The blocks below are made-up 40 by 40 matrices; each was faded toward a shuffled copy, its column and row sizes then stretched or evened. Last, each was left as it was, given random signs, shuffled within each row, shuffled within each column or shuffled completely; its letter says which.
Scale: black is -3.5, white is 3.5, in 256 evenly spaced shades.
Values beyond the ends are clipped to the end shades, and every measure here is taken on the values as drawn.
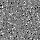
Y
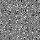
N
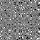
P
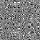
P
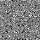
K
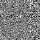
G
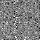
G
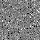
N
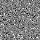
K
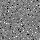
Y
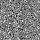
Y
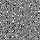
N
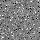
Y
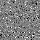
K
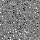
N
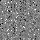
N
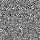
K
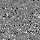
K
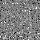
K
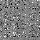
G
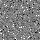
Y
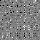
P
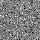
Y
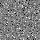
Y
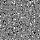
N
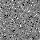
Y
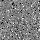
Y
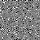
P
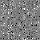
G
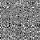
P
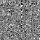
P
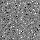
Y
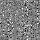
N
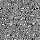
K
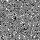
Y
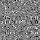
P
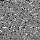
K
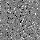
N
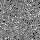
Y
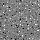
Y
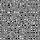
P
